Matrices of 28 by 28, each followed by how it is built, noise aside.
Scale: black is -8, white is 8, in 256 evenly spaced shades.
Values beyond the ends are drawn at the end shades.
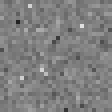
sparse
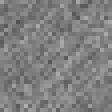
Hankel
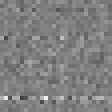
uneven rows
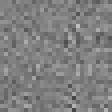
low rank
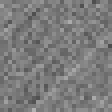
Hankel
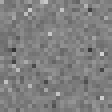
sparse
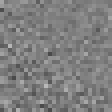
lower triangular
